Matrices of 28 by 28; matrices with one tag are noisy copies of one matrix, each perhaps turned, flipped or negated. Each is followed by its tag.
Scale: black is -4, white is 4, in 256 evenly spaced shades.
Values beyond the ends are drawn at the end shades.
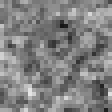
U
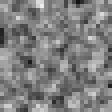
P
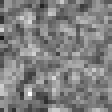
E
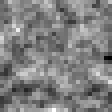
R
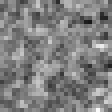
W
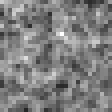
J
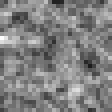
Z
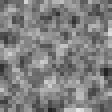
P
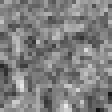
W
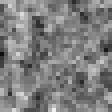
R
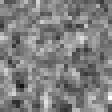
W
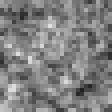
U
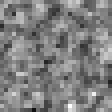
P
